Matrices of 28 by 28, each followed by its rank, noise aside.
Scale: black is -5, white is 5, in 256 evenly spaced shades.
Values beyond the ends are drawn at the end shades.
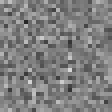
eight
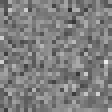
eight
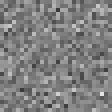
eight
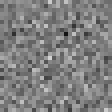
seven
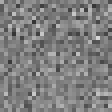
seven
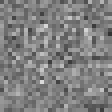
six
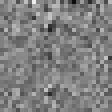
five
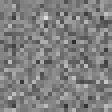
seven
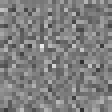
eight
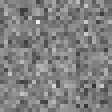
seven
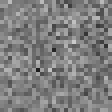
seven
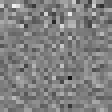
six
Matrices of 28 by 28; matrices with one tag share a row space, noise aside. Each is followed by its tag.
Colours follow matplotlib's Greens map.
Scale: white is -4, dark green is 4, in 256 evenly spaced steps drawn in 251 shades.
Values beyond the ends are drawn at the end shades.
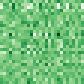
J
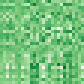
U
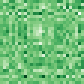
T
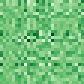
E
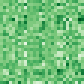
T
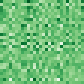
J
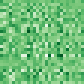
J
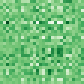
U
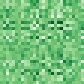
U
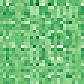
U
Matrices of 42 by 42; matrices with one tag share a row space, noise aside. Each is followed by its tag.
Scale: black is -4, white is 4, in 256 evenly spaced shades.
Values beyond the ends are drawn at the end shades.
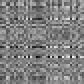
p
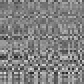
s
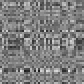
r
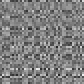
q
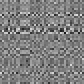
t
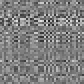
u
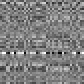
p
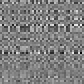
t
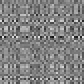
t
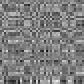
r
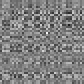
q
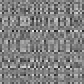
t
